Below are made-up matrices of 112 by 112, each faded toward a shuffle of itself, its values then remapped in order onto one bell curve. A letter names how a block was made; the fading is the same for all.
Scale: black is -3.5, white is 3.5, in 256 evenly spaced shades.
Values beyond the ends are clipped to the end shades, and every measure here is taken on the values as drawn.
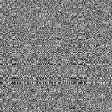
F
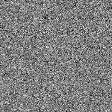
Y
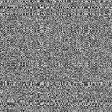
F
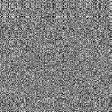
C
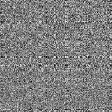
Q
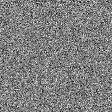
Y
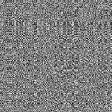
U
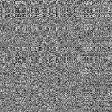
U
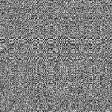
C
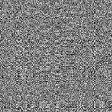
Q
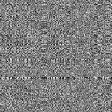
U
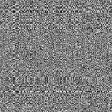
C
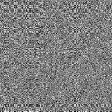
C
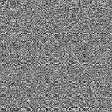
U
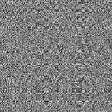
U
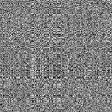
U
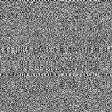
F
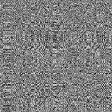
U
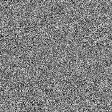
Y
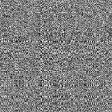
C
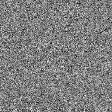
Y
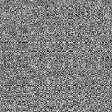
F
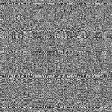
F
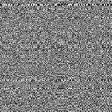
F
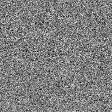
Y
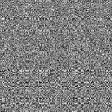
F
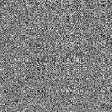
Q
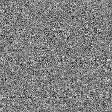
Y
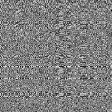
C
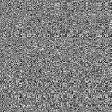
U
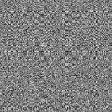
F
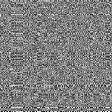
F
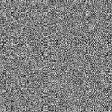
Q
